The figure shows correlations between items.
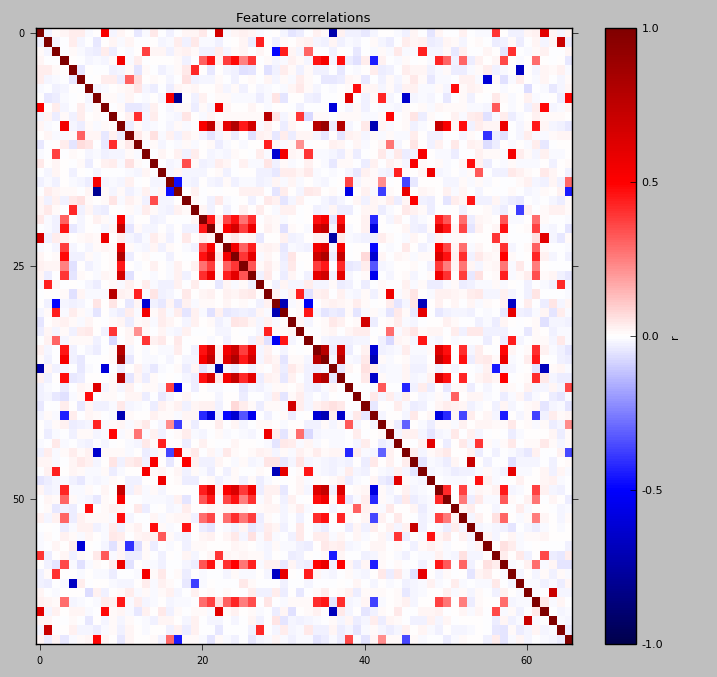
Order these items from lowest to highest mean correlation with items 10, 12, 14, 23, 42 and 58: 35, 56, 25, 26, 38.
56, 38, 25, 26, 35
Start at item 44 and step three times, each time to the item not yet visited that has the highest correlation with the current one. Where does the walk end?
54
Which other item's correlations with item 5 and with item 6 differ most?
55
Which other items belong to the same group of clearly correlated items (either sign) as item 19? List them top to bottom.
4, 59
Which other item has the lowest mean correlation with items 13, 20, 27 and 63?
29
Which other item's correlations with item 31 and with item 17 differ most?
7
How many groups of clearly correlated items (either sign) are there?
13
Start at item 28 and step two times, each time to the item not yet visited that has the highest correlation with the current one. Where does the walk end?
43
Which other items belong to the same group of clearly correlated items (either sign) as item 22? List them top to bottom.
0, 8, 36, 56, 62
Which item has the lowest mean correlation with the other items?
41
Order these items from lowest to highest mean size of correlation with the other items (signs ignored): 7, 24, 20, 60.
60, 7, 20, 24
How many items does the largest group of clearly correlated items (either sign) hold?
17
